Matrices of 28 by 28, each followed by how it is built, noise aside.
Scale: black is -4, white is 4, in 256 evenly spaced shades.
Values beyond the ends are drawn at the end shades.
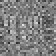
blocks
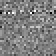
uneven rows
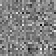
low rank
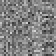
blocks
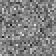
noise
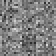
blocks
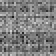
blocks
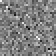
diagonal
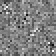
block diagonal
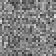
blocks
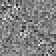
block diagonal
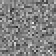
noise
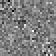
block diagonal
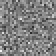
noise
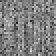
blocks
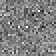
uneven rows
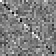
diagonal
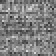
blocks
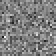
noise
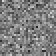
blocks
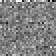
uneven rows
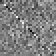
diagonal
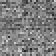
blocks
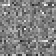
uneven rows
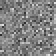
repeating rows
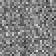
blocks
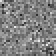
block diagonal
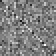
diagonal
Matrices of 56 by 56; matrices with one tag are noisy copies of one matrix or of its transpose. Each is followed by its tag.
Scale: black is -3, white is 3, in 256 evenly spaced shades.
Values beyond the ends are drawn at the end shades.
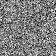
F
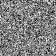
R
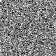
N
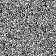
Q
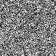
F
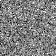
F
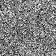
F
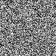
Q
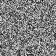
R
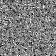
Q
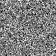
Q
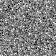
N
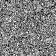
F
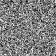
Q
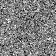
F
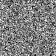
Q
